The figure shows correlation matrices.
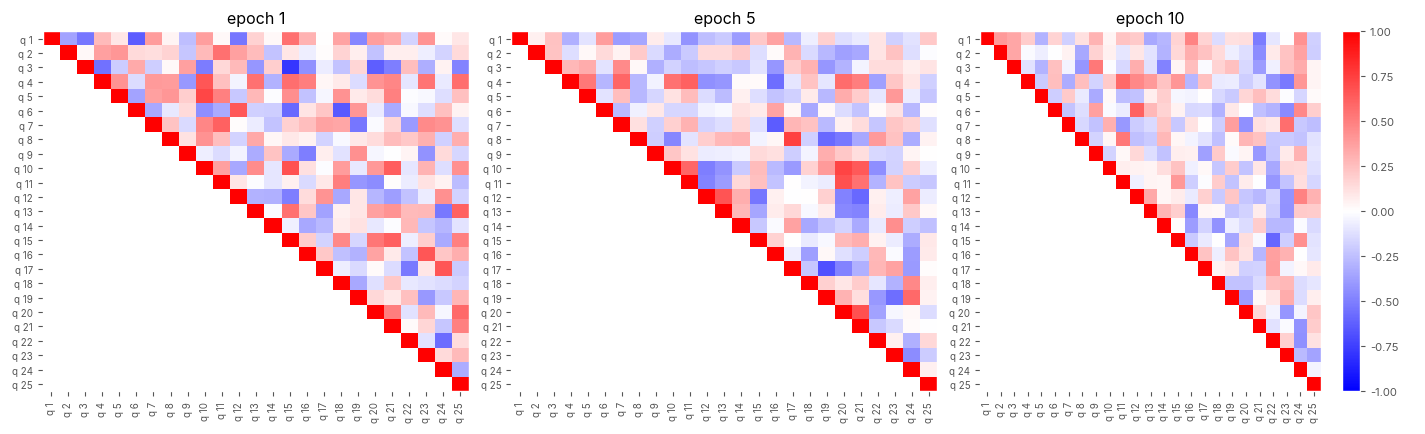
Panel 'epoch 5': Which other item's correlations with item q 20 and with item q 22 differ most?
q 10
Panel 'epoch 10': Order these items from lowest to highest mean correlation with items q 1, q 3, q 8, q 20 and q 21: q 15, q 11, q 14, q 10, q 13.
q 13, q 14, q 10, q 15, q 11
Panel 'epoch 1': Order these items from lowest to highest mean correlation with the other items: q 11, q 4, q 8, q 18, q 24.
q 24, q 18, q 11, q 8, q 4
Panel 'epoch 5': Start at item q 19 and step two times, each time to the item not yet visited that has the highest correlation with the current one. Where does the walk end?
q 18
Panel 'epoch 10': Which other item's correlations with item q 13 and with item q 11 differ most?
q 8
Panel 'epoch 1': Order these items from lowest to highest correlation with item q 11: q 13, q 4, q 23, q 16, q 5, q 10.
q 16, q 13, q 23, q 4, q 10, q 5
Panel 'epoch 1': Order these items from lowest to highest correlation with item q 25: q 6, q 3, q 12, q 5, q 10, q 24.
q 3, q 24, q 12, q 6, q 5, q 10
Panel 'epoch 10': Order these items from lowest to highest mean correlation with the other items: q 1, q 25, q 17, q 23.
q 23, q 25, q 17, q 1
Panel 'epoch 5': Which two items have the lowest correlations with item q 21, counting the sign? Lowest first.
q 12, q 13
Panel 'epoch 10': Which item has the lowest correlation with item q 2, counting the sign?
q 21
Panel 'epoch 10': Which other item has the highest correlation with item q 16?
q 1
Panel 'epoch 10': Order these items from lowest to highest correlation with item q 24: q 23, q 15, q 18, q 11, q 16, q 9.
q 23, q 18, q 16, q 11, q 9, q 15
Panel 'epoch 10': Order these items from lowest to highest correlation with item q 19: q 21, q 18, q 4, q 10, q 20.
q 20, q 18, q 4, q 21, q 10
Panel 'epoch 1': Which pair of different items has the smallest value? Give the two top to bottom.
q 3, q 15
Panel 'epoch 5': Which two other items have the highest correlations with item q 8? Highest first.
q 17, q 22
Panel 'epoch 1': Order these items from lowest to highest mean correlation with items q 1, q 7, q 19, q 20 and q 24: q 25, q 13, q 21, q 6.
q 6, q 13, q 25, q 21
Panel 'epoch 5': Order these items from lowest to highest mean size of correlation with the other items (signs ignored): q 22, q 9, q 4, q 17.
q 9, q 22, q 17, q 4
